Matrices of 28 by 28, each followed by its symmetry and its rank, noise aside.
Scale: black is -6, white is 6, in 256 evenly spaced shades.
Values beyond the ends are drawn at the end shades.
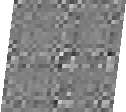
symmetric, rank two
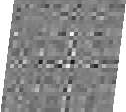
antisymmetric, rank two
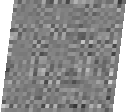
antisymmetric, rank two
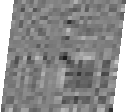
symmetric, rank two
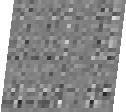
antisymmetric, rank two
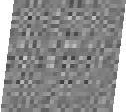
symmetric, rank two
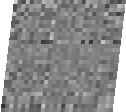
no symmetry, rank three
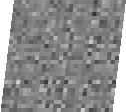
antisymmetric, rank four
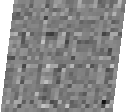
no symmetry, rank four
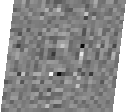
antisymmetric, rank four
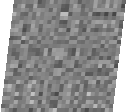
no symmetry, rank three
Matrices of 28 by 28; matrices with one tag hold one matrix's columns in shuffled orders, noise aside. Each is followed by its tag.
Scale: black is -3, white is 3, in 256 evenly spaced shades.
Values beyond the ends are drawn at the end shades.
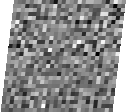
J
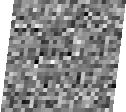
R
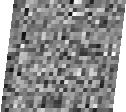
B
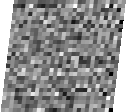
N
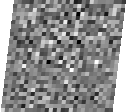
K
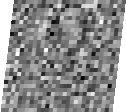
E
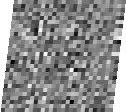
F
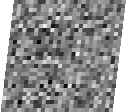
R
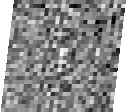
E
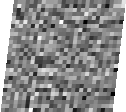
N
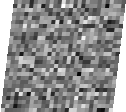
N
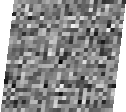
R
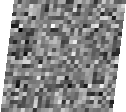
R
